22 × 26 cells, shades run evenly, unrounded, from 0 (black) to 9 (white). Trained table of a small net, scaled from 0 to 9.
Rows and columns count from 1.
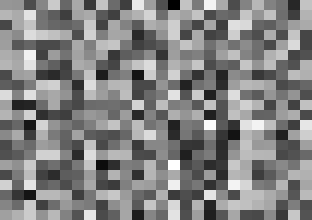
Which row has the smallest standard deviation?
15
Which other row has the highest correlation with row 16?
9
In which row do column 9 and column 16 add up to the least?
17
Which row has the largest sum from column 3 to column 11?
4
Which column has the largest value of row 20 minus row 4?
18
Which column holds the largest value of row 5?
25
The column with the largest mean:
21
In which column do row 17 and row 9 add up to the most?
8
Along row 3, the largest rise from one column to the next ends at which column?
20
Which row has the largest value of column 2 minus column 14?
6
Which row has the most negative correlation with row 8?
1
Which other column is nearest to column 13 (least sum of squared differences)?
2
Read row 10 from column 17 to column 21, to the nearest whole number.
7 1 4 8 4
